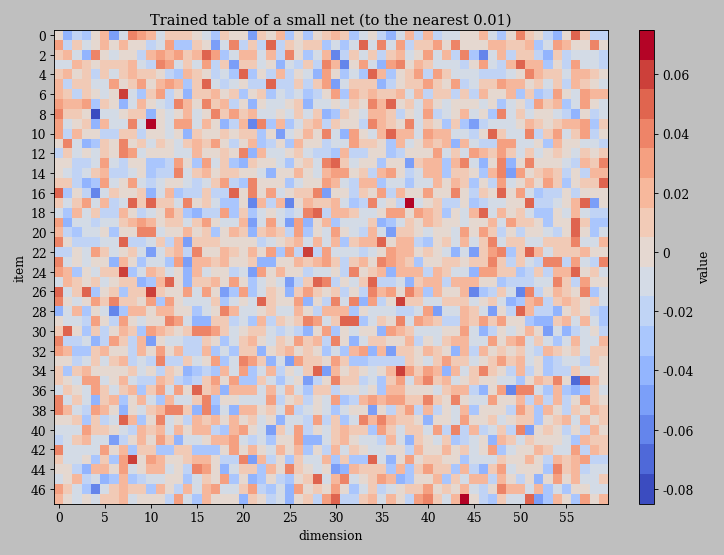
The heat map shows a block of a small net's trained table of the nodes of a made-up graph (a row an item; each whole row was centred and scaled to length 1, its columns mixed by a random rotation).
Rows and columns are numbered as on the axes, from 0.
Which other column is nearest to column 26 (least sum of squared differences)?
9
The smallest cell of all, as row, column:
8, 4
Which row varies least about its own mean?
12
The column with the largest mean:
0
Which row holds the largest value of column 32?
29
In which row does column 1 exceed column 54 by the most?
30
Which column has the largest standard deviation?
21
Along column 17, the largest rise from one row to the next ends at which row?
2
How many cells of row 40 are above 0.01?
16
